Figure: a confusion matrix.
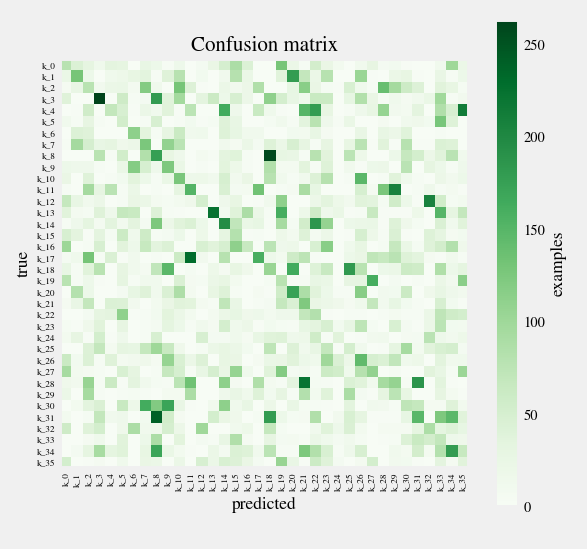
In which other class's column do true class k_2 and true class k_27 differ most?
k_28
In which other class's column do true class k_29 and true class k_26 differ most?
k_9
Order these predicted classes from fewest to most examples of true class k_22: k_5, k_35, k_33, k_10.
k_10, k_35, k_33, k_5
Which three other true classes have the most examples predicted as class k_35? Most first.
k_4, k_19, k_27
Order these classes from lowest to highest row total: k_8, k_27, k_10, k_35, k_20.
k_35, k_10, k_20, k_27, k_8
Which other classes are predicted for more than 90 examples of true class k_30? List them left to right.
k_7, k_8, k_9, k_14
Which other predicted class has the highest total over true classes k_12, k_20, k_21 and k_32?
k_19
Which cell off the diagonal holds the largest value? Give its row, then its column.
k_8, k_18
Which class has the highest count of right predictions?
k_3
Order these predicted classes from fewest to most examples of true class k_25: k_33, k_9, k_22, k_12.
k_12, k_22, k_33, k_9
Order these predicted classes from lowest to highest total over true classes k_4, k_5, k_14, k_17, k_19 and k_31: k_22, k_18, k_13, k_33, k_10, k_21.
k_13, k_10, k_18, k_21, k_33, k_22
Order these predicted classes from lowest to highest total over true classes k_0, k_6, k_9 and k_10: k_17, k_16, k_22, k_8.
k_17, k_8, k_16, k_22
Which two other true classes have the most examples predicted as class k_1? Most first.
k_7, k_20
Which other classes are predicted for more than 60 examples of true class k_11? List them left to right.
k_2, k_4, k_17, k_21, k_28, k_29
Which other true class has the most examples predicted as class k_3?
k_34
